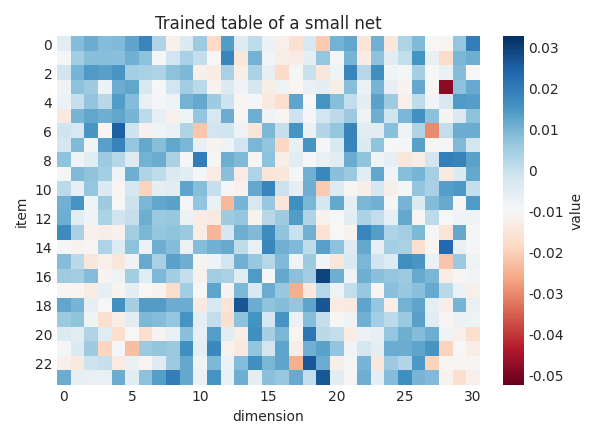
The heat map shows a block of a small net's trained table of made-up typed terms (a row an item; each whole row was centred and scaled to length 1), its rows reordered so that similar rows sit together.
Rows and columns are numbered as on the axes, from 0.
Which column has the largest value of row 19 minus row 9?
16
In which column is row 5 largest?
26
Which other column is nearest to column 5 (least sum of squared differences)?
23
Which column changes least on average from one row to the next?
21
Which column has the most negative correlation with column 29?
25
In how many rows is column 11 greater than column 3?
13
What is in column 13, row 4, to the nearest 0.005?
-0.01
